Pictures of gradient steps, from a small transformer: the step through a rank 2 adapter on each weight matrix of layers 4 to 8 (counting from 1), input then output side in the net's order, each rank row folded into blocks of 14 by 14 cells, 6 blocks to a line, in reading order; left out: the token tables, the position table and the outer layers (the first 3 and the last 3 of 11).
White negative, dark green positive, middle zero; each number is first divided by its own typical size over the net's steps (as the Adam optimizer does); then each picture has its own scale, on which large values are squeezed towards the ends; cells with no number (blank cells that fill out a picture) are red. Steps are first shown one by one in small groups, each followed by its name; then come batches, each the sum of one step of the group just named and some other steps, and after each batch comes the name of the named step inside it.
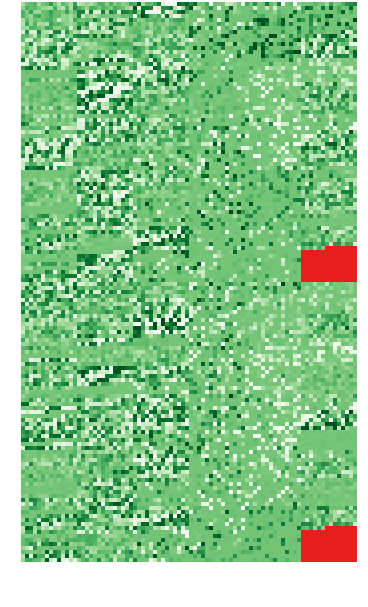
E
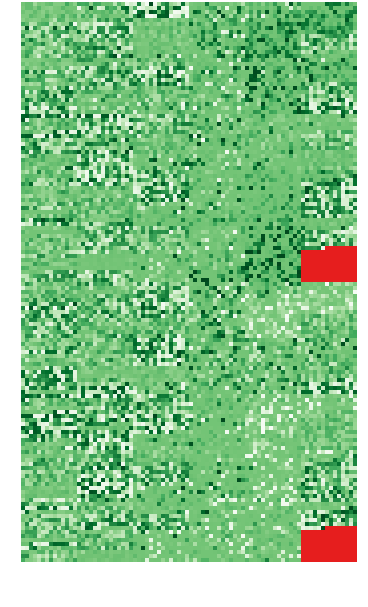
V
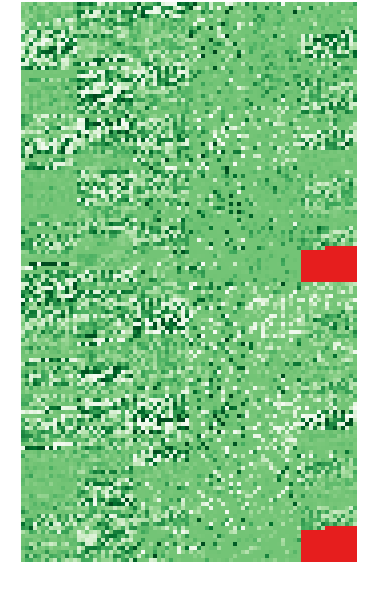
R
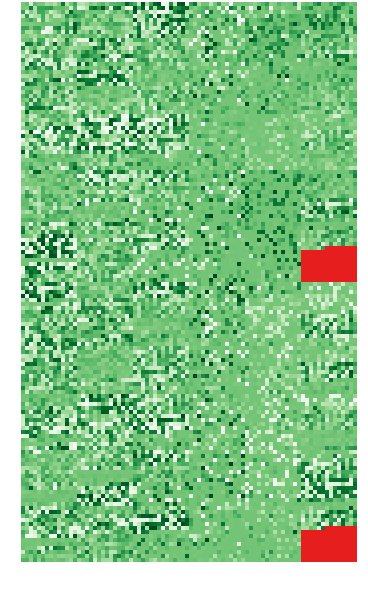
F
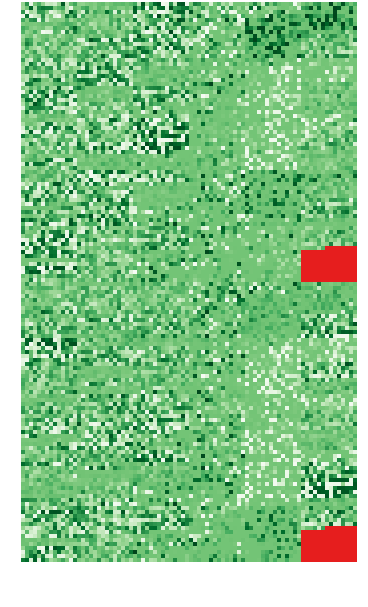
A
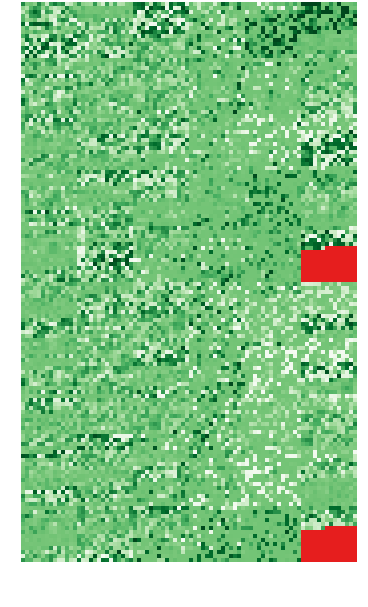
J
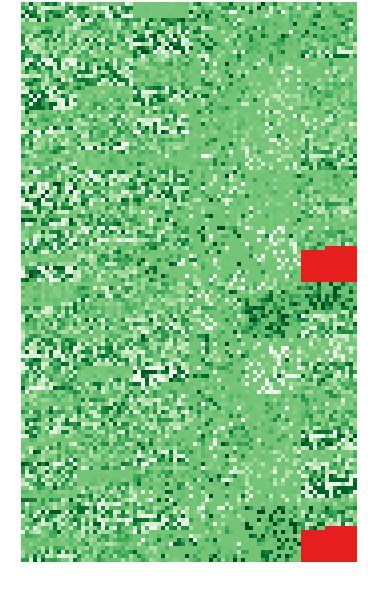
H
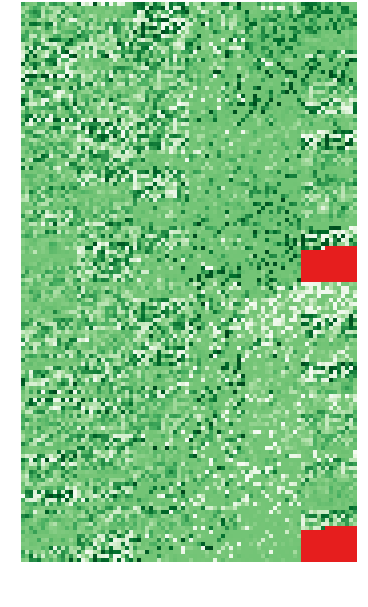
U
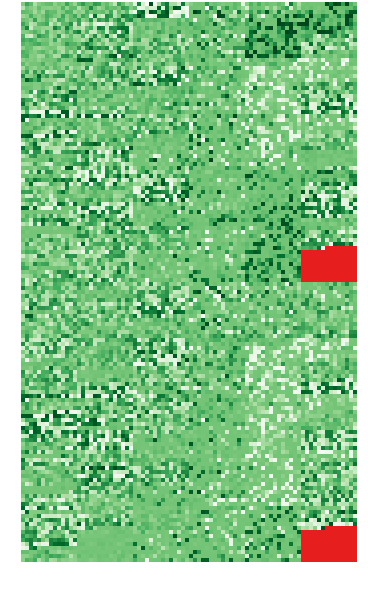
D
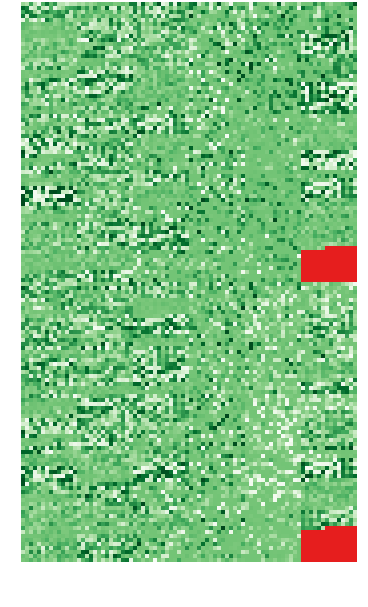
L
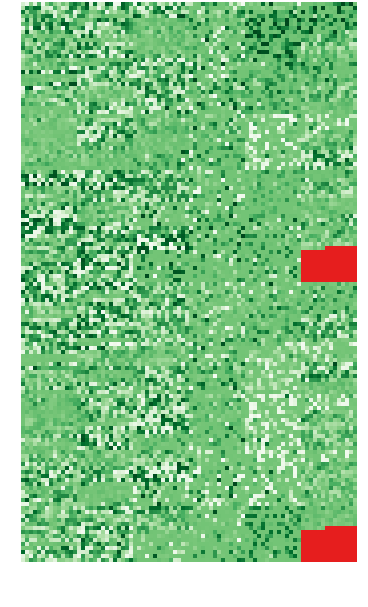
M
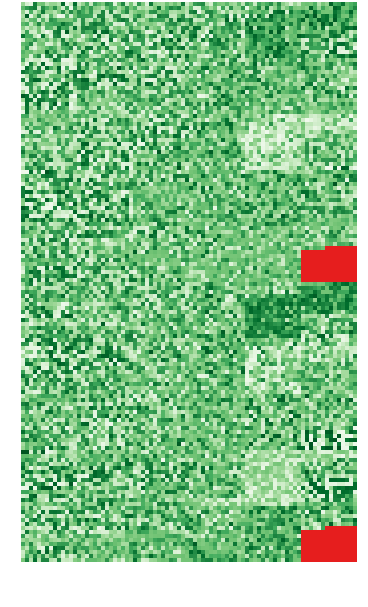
A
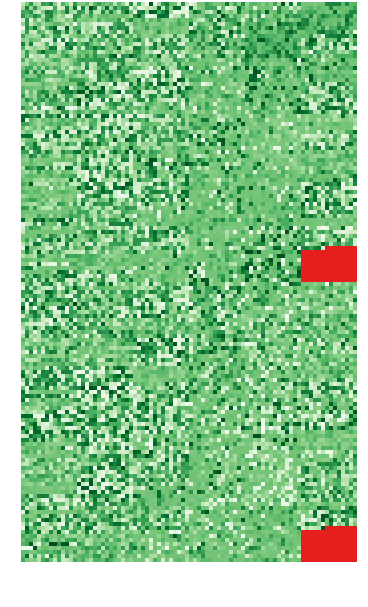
V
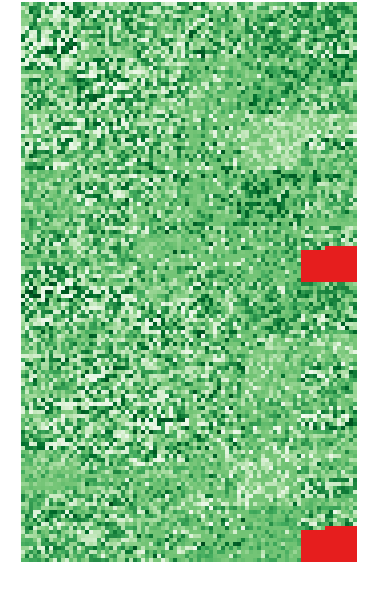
R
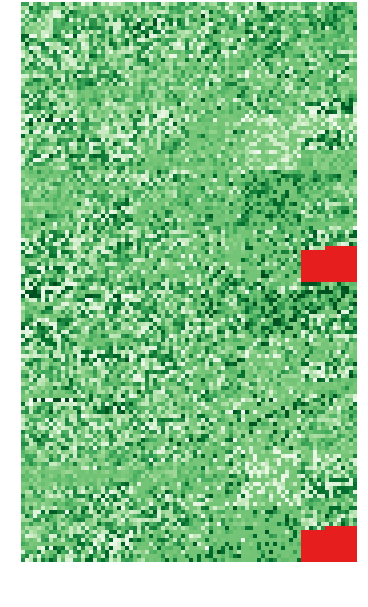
F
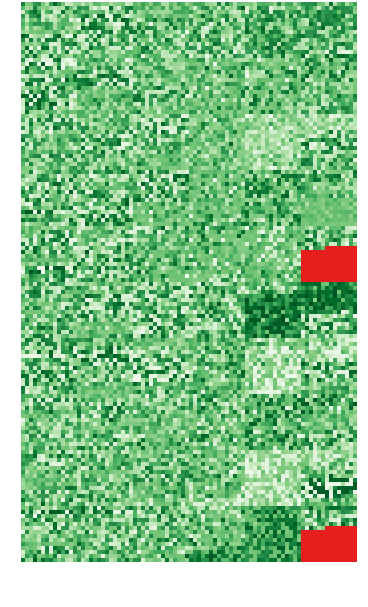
H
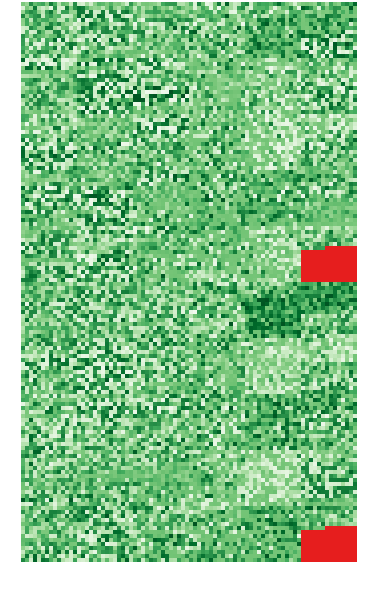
H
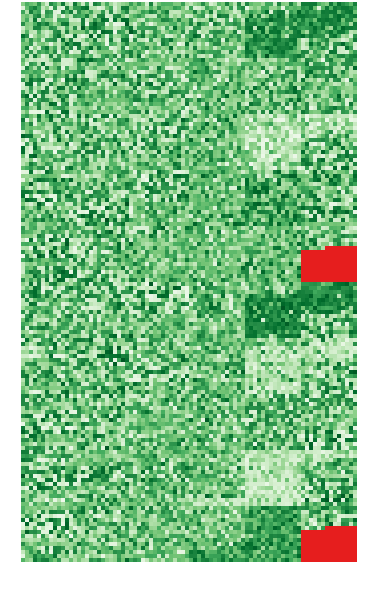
D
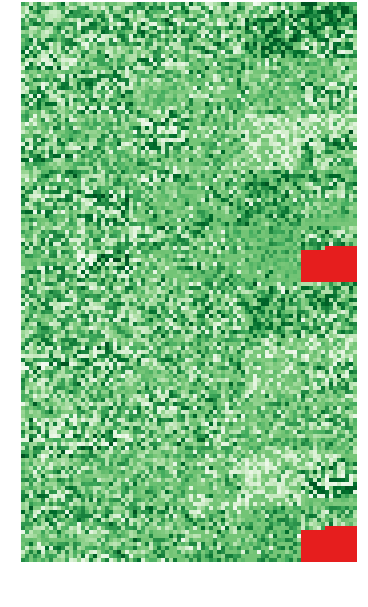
J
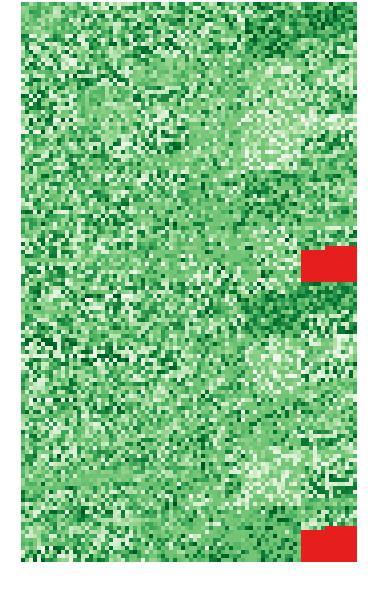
A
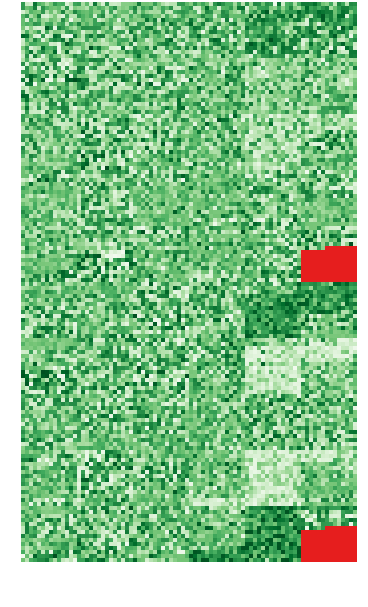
E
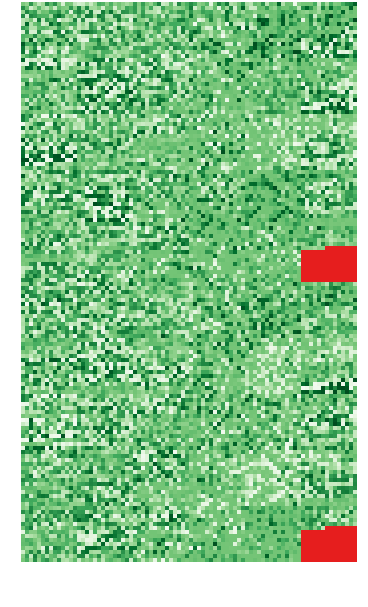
L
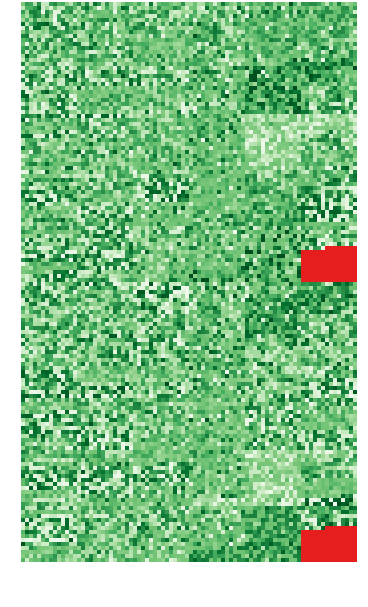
V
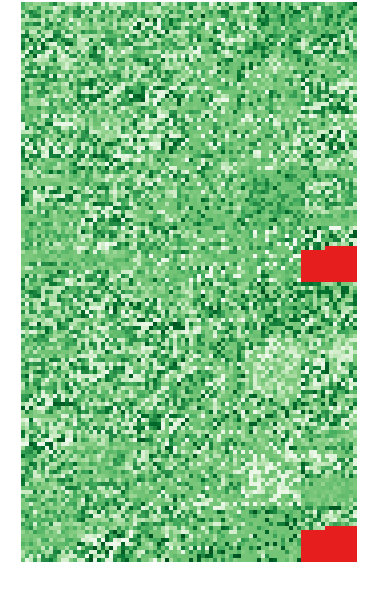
L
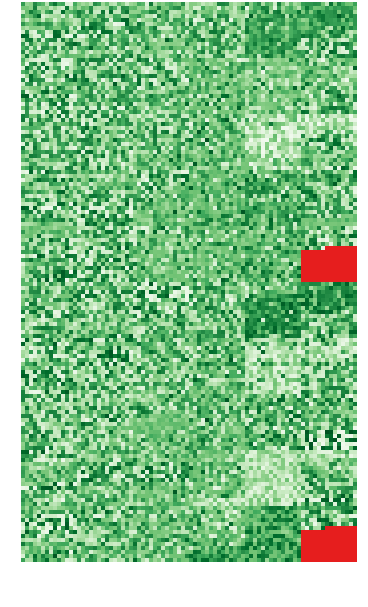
D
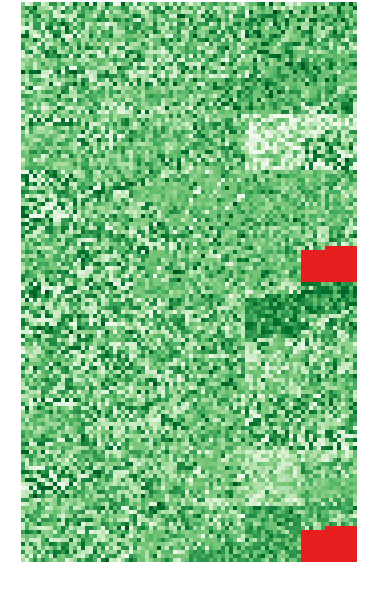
M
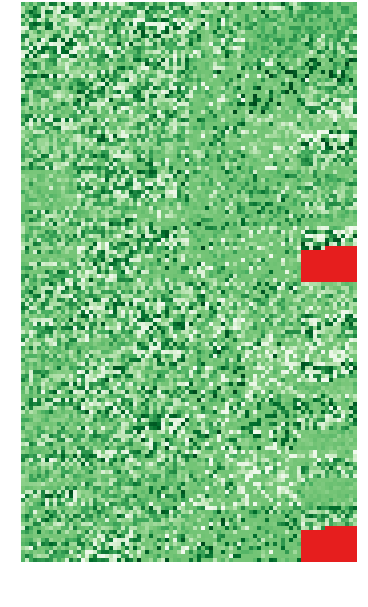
U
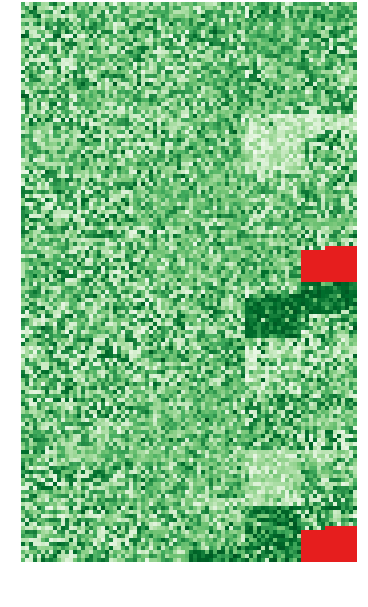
H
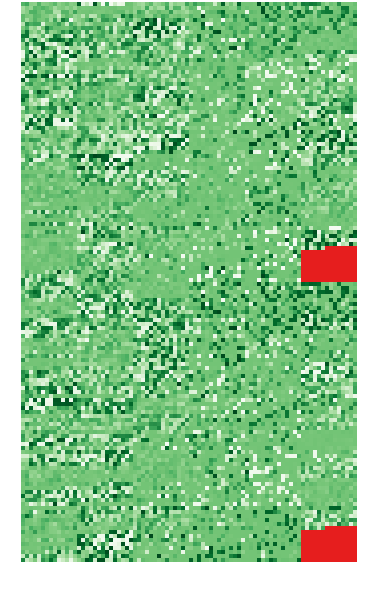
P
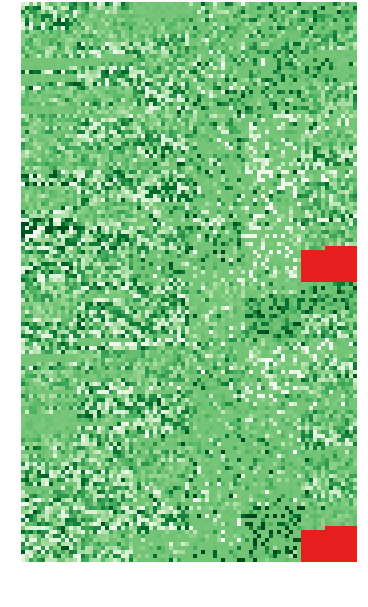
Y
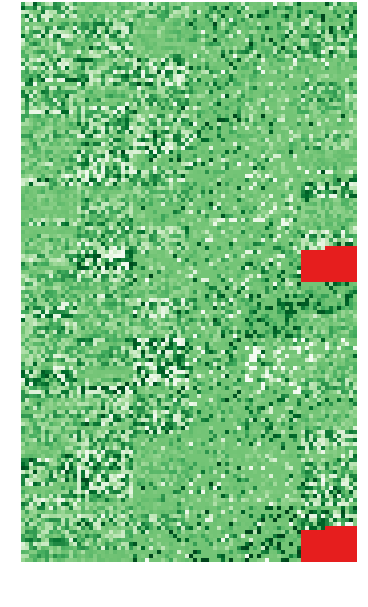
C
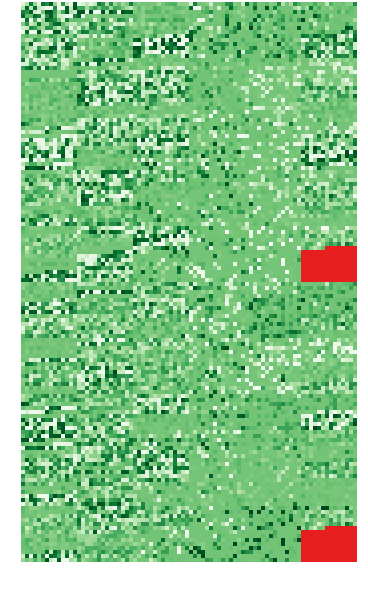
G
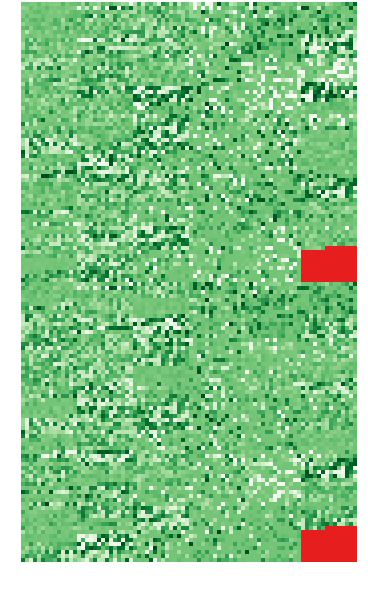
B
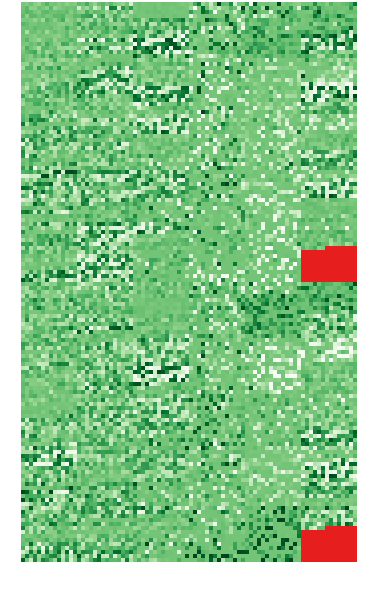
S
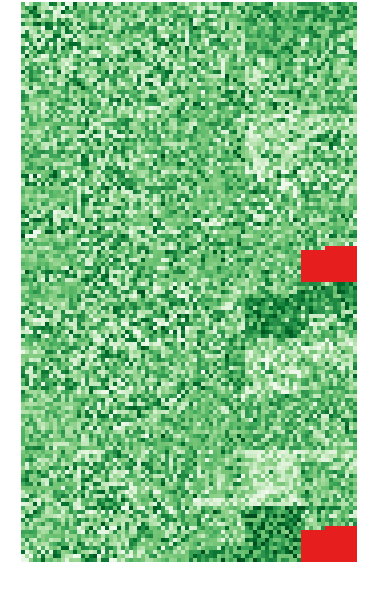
Y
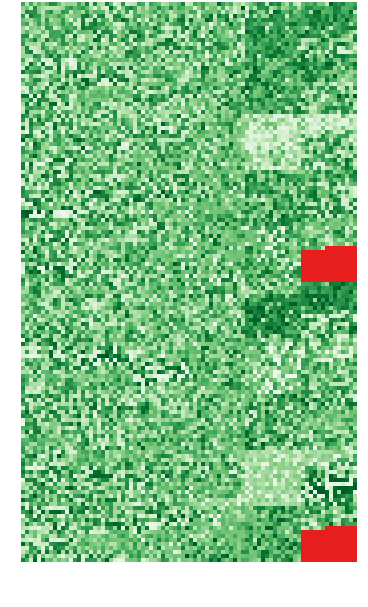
S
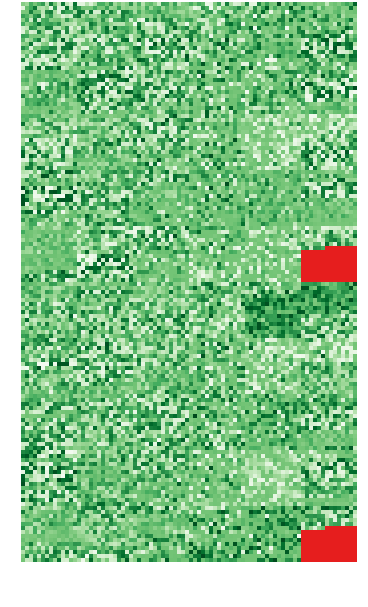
G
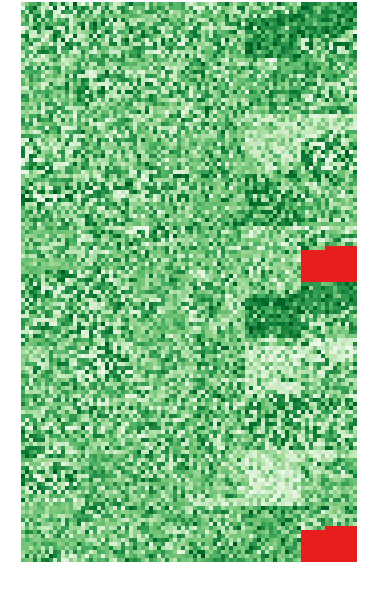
G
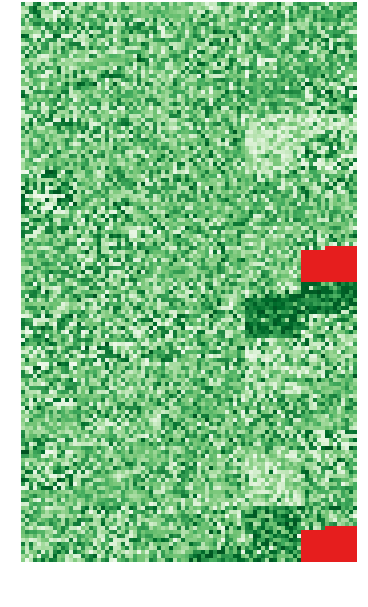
Y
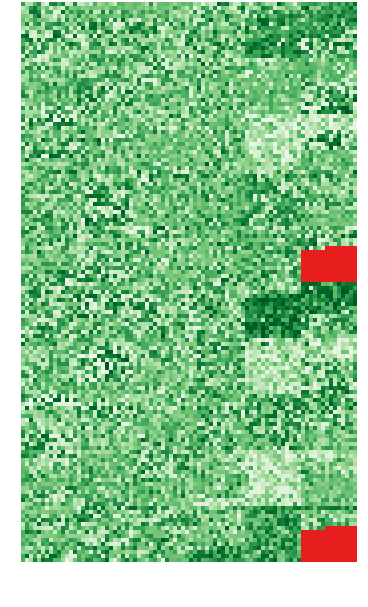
S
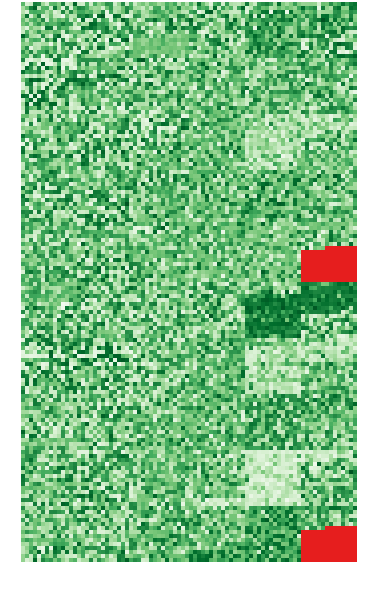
C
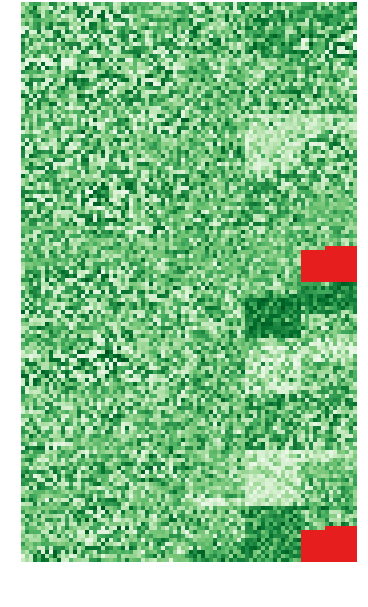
G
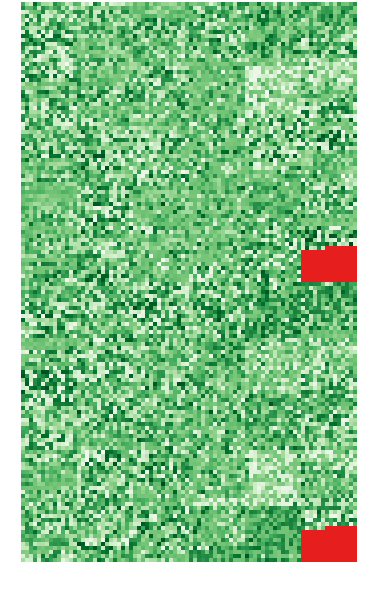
P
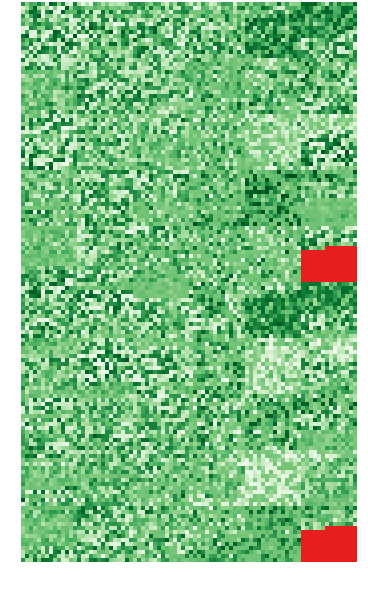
G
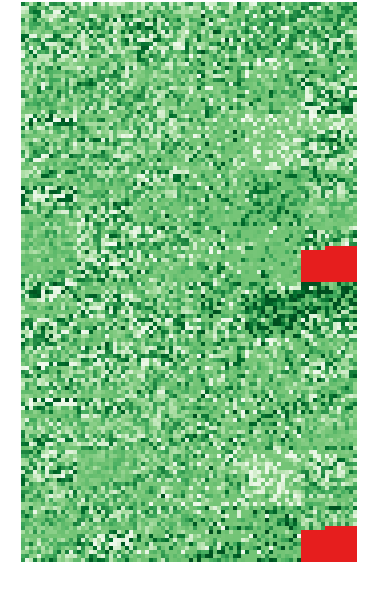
P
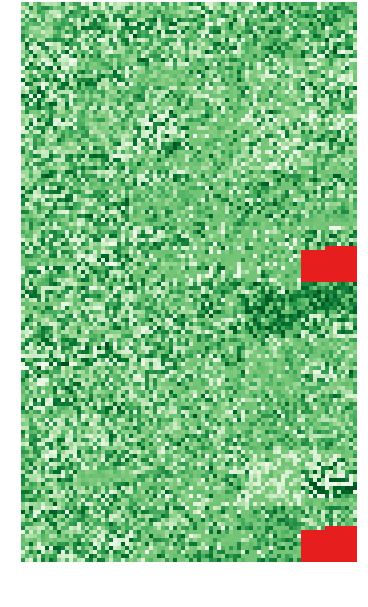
P
